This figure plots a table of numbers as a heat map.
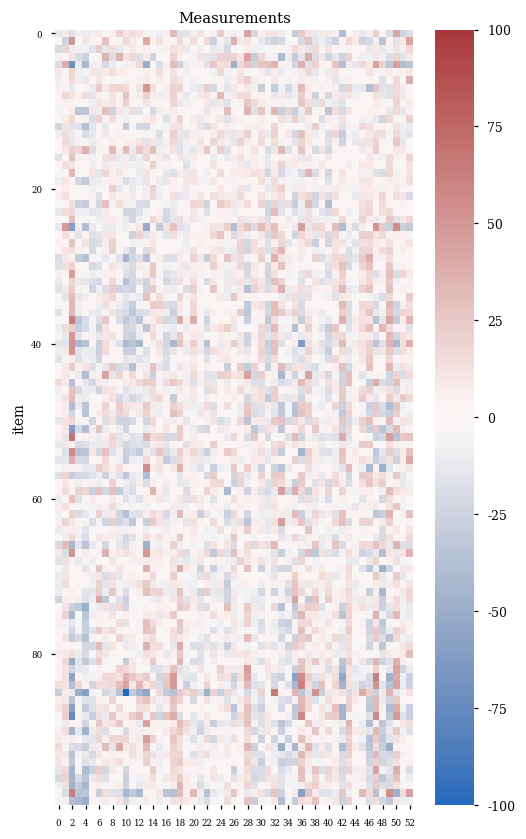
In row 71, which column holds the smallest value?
25
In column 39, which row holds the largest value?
84
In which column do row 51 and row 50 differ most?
2
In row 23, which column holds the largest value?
32
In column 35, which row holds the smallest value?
83
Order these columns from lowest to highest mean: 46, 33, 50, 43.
33, 46, 43, 50
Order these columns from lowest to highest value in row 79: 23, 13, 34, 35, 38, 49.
34, 23, 49, 38, 35, 13
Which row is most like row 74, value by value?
99
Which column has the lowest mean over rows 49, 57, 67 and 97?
4
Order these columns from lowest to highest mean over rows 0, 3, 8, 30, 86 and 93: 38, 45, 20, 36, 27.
38, 20, 45, 27, 36
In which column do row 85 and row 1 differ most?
10
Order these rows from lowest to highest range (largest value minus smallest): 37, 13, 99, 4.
13, 99, 37, 4
